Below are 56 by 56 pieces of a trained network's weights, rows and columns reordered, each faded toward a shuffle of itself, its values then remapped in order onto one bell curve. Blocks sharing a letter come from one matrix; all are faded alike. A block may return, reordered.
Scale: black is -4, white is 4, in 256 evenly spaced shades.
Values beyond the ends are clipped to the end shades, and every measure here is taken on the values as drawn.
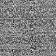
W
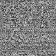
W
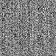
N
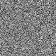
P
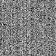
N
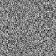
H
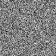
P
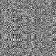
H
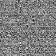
W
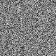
P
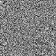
P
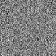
H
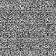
W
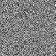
H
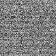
W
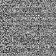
W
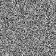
P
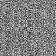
H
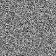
P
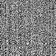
N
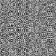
H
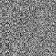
H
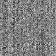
N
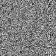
P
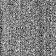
N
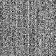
N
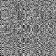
H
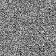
P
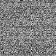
W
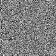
P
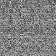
W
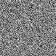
P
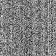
N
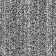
N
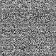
W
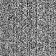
N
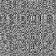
H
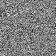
P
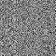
H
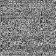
W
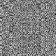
H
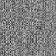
H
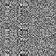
H
